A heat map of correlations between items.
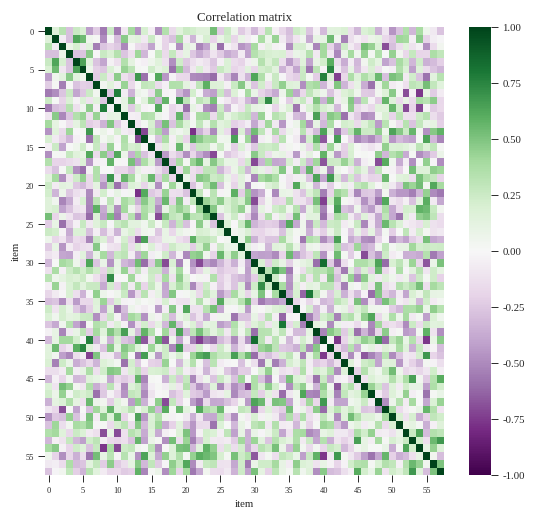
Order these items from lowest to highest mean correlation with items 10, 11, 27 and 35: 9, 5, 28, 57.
57, 9, 5, 28
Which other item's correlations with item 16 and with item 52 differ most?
10
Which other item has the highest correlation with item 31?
33
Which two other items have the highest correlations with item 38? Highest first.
34, 18
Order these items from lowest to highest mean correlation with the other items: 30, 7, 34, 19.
30, 34, 7, 19
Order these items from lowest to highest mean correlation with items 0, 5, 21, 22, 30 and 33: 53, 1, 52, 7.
53, 7, 52, 1
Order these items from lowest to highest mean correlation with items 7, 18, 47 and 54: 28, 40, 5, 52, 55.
5, 40, 55, 28, 52
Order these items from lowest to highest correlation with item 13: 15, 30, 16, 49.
49, 15, 16, 30
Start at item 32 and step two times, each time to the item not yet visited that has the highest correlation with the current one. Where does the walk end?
19
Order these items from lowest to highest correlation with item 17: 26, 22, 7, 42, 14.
7, 26, 42, 14, 22
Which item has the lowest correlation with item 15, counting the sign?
2
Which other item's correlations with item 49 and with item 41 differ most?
4
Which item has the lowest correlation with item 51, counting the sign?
24
